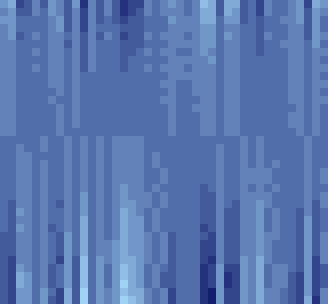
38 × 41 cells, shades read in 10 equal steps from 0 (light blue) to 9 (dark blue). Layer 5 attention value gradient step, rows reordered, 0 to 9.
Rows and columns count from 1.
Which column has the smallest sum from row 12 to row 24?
16
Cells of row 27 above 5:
7
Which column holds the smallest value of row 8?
27
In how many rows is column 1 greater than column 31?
21
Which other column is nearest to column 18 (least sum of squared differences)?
39
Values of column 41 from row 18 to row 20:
5 5 5
